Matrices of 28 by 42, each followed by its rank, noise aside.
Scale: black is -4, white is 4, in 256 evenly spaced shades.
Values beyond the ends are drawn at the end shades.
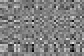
two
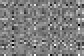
three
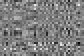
three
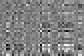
two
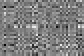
three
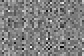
four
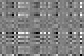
one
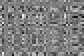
three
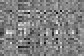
three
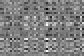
two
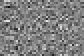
six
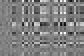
one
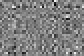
four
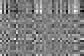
two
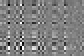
one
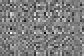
four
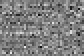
six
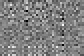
four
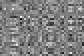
four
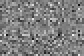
six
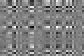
one
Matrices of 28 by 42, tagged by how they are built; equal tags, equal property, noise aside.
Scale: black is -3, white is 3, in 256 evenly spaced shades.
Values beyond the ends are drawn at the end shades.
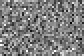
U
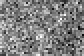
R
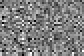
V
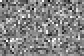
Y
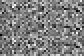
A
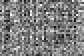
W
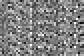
A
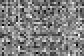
W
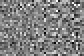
V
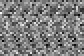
Y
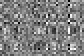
V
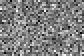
U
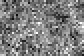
R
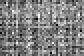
W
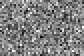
U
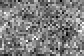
R
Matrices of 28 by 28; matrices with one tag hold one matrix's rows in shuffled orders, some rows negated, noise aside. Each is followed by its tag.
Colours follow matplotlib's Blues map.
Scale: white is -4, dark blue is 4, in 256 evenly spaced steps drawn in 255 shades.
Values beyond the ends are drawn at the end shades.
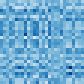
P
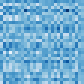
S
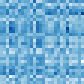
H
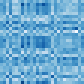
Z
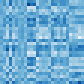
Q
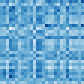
H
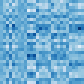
Q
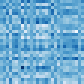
Z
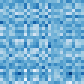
P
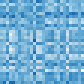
H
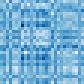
Z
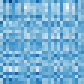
S
